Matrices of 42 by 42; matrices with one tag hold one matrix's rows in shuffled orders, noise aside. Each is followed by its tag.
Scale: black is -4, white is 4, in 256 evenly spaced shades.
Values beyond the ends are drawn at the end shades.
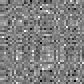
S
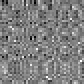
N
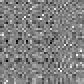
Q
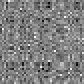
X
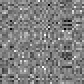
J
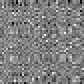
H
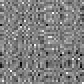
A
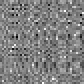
H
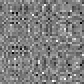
H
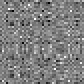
X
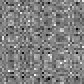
X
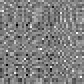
Q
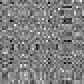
J
